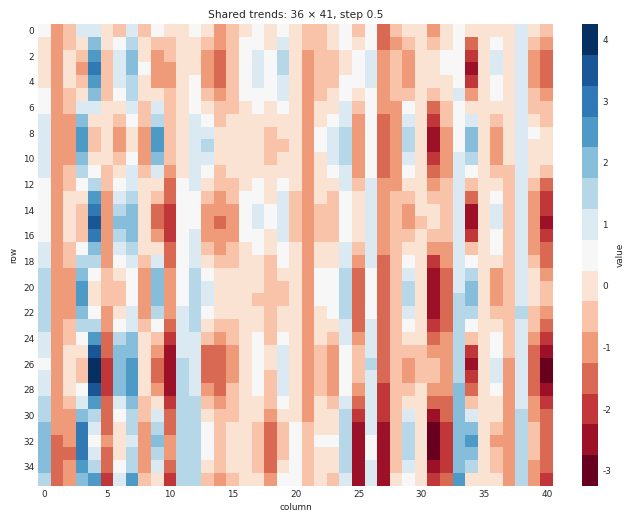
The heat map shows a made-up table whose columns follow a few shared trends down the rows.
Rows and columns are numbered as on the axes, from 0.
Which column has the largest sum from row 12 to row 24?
4
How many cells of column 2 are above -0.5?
11
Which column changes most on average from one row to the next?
34
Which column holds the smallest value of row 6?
31
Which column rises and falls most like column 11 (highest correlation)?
33
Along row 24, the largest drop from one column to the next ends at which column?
5
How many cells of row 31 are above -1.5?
33
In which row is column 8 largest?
3
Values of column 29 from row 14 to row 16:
-1 -1 -0.5
